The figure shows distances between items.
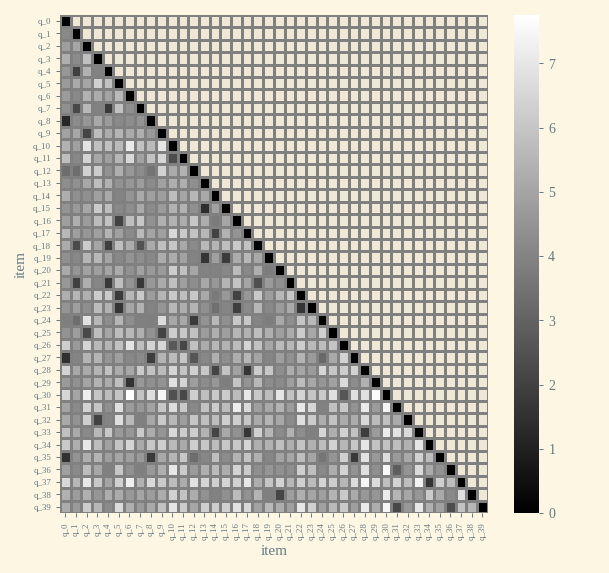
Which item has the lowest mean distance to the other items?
q_1
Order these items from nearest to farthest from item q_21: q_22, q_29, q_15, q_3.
q_3, q_29, q_15, q_22
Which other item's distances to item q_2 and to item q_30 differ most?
q_9
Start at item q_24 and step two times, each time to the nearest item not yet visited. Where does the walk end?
q_27
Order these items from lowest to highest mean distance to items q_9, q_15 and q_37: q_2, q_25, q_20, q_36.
q_25, q_2, q_20, q_36
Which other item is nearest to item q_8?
q_0
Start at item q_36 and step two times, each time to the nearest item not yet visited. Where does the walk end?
q_31
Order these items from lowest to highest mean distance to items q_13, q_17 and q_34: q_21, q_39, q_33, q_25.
q_33, q_21, q_25, q_39
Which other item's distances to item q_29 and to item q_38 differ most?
q_6
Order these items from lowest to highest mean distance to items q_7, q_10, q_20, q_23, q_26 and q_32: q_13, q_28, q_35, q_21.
q_21, q_13, q_35, q_28
